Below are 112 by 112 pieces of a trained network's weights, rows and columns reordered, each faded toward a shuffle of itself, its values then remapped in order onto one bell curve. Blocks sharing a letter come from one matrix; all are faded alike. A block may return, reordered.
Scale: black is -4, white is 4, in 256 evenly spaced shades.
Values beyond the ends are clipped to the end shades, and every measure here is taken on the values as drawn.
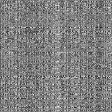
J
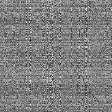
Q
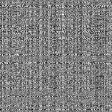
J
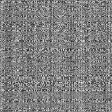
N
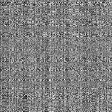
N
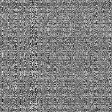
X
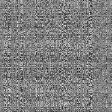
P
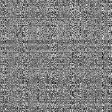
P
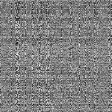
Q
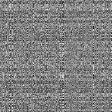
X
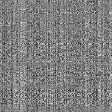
J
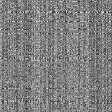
J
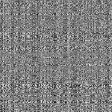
N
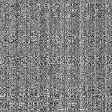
N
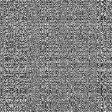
P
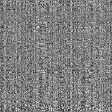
N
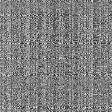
J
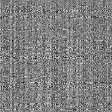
N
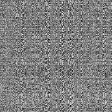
P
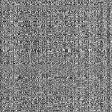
N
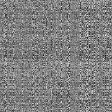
P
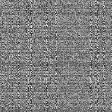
Q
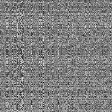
X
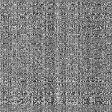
N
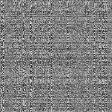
X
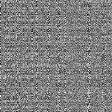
P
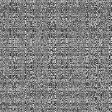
X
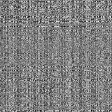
J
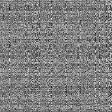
Q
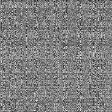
P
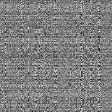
Q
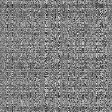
X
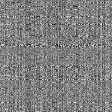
N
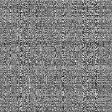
Q
